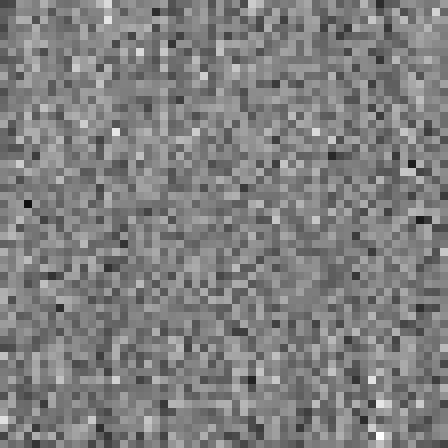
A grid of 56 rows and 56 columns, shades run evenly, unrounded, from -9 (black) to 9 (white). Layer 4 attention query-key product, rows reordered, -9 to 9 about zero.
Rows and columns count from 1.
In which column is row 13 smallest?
23
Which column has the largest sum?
51
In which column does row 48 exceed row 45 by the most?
13
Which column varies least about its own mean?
17
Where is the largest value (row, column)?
55, 48
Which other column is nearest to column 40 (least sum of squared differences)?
25
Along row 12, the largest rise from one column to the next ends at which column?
28
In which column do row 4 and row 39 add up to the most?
19
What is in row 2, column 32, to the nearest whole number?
4
